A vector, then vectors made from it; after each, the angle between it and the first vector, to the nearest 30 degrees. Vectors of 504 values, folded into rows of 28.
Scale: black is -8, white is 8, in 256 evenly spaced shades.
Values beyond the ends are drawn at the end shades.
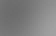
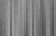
120 degrees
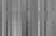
90 degrees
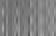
60 degrees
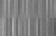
120 degrees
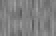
90 degrees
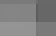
120 degrees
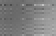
30 degrees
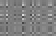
90 degrees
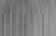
30 degrees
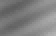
30 degrees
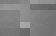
120 degrees
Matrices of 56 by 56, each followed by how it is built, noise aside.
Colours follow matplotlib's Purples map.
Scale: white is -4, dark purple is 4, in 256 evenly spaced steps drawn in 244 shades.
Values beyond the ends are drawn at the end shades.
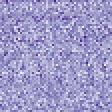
repeating columns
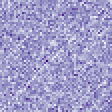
Hankel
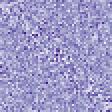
banded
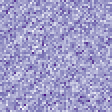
Hankel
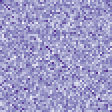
diagonal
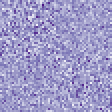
block diagonal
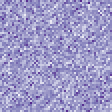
Hankel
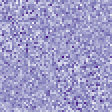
block diagonal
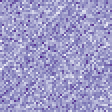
Hankel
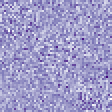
block diagonal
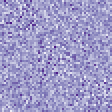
block diagonal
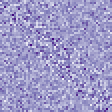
banded
